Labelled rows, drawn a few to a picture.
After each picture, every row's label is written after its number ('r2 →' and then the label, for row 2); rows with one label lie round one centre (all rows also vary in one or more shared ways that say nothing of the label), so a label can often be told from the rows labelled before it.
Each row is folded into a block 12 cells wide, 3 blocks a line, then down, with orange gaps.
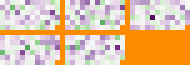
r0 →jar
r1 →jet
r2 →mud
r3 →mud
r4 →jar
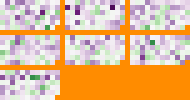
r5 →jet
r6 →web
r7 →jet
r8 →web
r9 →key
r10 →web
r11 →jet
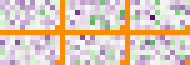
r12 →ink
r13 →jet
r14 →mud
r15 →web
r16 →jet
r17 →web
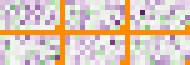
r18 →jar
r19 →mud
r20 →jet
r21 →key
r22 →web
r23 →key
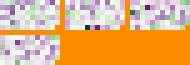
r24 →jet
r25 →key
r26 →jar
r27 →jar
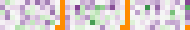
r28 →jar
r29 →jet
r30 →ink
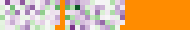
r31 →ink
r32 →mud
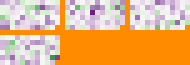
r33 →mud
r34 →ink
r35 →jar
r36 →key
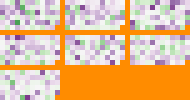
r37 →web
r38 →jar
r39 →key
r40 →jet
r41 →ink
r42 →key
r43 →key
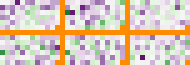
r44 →jet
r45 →jar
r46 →web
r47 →mud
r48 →mud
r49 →ink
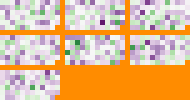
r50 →ink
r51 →key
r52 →jet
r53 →mud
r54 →mud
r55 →jar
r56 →web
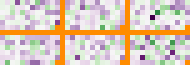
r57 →key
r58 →web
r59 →mud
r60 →key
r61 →ink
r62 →web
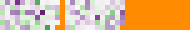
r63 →jet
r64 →ink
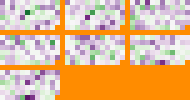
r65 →mud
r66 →mud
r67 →web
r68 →web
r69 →jet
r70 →key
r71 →key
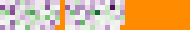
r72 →web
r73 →web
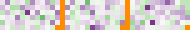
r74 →ink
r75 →key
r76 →jar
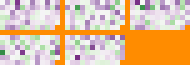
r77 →web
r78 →jar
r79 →web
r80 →mud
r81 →ink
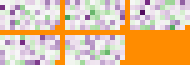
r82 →web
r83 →mud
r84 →jet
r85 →key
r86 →ink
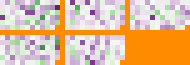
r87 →jet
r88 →ink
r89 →mud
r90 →ink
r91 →key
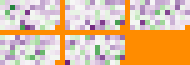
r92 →key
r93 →key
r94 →web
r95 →jet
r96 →key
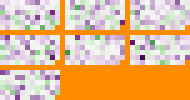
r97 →jar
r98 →key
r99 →ink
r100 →ink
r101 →mud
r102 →web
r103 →mud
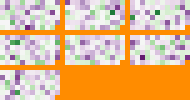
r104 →key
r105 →mud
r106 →mud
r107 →ink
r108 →jar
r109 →web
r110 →web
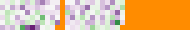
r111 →key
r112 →jar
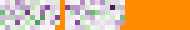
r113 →jet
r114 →web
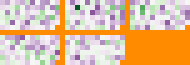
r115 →ink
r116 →ink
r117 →mud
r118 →jet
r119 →web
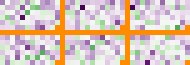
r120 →mud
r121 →web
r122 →web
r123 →jet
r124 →jar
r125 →mud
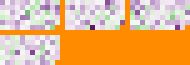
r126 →mud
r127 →key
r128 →ink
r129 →ink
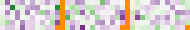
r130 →ink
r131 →mud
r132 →jar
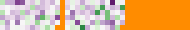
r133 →jet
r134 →ink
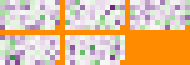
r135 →key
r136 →web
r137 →jet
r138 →mud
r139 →jar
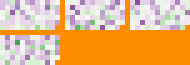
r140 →web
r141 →jet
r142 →ink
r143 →ink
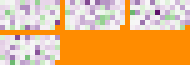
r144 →key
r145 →ink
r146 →ink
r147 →jet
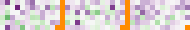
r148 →web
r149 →web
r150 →jet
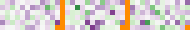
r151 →key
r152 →key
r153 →web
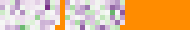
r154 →web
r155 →mud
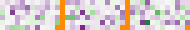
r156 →jet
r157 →mud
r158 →web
